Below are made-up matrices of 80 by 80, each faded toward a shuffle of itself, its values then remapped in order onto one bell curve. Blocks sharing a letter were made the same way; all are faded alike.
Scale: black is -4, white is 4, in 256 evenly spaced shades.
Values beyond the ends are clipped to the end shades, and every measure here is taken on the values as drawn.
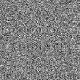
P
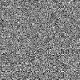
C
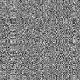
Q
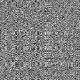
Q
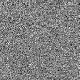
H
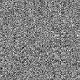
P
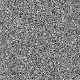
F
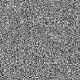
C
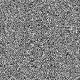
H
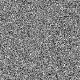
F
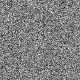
F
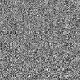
P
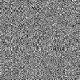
Q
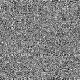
C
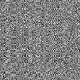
Q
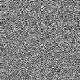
P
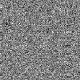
C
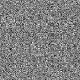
C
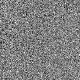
F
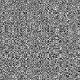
Q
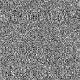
P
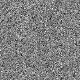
F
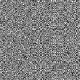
Q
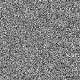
H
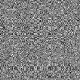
Q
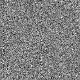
F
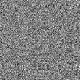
P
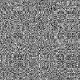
Q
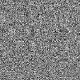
C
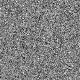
F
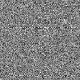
C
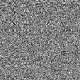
C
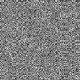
Q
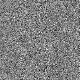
F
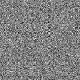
C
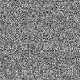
C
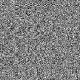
C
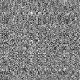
P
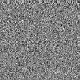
C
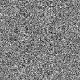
H
